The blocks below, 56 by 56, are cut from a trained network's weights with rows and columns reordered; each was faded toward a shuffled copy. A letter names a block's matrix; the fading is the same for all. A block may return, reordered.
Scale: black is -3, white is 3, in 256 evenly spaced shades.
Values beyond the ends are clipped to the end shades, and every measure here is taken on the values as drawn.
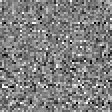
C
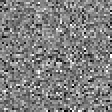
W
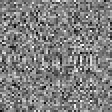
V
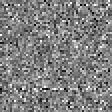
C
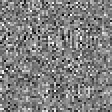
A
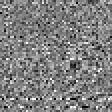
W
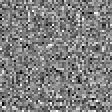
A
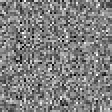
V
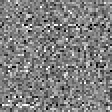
C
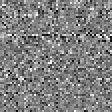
W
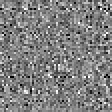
W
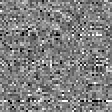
W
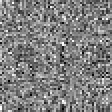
V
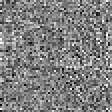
V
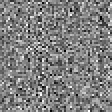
V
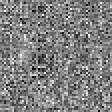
V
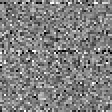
C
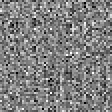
V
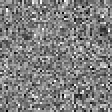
V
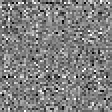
W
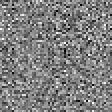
V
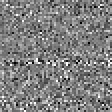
C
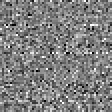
C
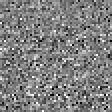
C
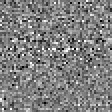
C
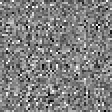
A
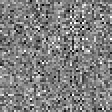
W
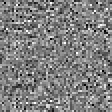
A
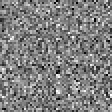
V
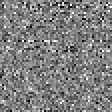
C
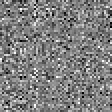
A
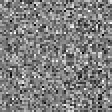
V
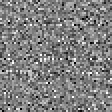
C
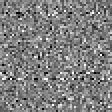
C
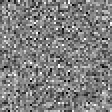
A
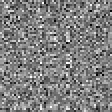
V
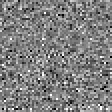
C
